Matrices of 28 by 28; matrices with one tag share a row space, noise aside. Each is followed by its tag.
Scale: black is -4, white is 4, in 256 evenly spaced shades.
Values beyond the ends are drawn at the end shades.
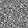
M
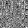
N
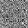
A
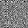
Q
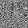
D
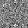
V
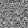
D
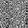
N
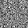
M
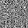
Q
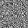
A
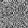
A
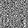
Q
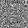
D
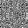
N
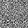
Q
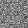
D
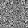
N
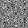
Q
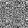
N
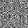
M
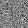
A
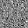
A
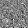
A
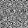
M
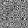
A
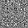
Q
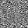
M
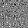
V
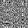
A
